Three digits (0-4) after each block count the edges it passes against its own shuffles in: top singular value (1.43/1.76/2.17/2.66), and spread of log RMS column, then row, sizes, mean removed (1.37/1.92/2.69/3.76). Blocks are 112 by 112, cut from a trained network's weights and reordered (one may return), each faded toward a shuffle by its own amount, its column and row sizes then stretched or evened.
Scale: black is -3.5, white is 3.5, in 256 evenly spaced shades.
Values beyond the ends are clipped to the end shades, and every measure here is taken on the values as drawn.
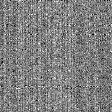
3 0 3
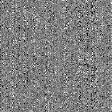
0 3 2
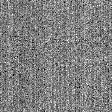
2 1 1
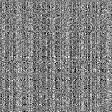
4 1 3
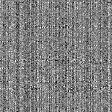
4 2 3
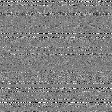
2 0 4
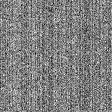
3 0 0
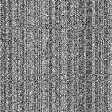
4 0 0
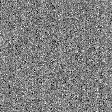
0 1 0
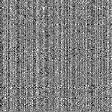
4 2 3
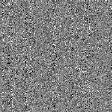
1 3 0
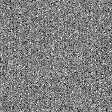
0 1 0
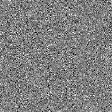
2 2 1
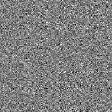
2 2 2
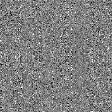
2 3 0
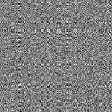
4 3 3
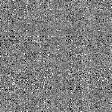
0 2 3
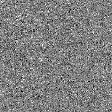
1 1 1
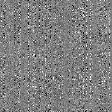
0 4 2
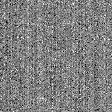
2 1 1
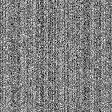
3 1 0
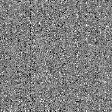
0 2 2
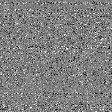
0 0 3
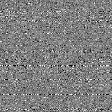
3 0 3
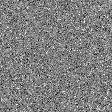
0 0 0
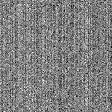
3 1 0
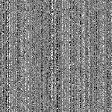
4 4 0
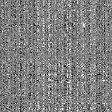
3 3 3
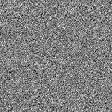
1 0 0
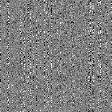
2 4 1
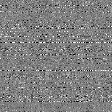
2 0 4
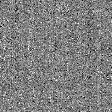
0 1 1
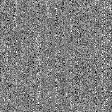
0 3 0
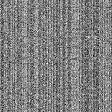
4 2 0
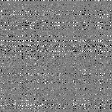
2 3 4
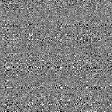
2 3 3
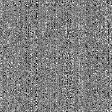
1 3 2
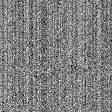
3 1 0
